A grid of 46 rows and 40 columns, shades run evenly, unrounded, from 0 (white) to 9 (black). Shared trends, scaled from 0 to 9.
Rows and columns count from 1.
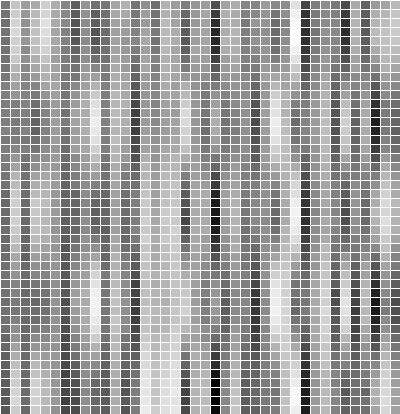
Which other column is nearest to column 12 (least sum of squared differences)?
33
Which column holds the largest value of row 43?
22
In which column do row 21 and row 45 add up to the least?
30
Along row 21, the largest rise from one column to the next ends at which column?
31
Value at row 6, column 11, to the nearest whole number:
5
